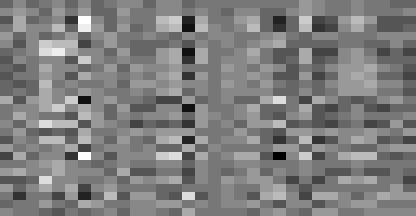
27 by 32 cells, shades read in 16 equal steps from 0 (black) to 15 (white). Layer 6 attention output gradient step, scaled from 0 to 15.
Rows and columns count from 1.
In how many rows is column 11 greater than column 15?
19
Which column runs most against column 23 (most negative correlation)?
4
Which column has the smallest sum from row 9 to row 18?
15
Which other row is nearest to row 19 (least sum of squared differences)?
5
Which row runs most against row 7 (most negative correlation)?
27
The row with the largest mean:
20
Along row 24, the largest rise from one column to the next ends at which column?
8
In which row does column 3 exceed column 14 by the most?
13
